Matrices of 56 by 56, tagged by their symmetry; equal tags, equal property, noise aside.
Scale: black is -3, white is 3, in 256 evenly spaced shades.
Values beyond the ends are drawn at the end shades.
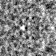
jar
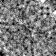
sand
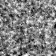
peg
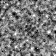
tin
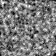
tin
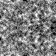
jar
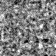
peg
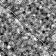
sand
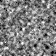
tin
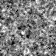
sand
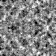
jar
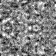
jar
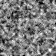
tin
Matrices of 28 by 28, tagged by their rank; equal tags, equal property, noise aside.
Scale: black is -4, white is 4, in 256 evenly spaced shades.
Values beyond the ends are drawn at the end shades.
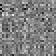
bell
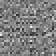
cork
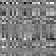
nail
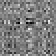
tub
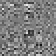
bell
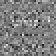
bell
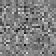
cork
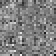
cork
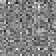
cork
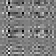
nail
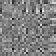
nail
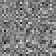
bell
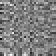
bell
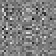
tub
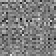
bell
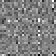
tub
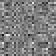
nail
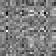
tub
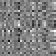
nail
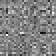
bell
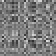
tub
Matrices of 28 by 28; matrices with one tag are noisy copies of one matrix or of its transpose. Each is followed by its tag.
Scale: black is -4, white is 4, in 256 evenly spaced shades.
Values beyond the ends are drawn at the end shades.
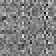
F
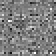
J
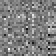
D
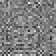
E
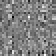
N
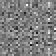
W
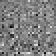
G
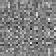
W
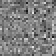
G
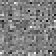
J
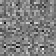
F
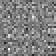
D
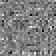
J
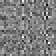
F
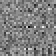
D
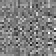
W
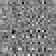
W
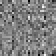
N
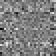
N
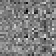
G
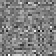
E
